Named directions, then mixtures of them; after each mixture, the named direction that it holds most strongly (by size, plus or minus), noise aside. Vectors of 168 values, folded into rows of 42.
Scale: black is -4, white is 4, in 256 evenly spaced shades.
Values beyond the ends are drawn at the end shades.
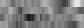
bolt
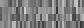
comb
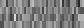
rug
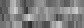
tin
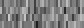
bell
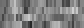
tin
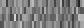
rug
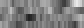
bolt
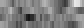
bolt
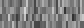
bell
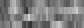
tin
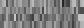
rug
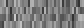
rug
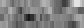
bolt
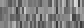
comb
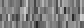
bell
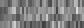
comb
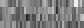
comb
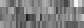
bolt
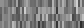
comb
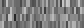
rug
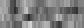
tin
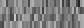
rug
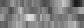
bolt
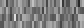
rug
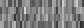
comb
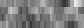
bolt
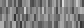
rug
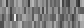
rug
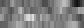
bolt
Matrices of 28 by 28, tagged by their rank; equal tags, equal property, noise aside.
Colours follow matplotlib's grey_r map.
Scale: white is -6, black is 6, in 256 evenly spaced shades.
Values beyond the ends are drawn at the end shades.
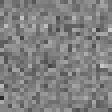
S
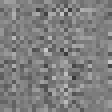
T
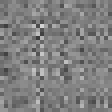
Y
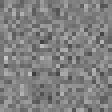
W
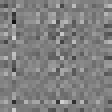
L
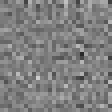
T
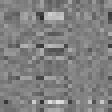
L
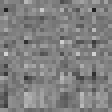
L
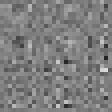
Y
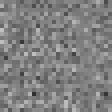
S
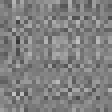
Y
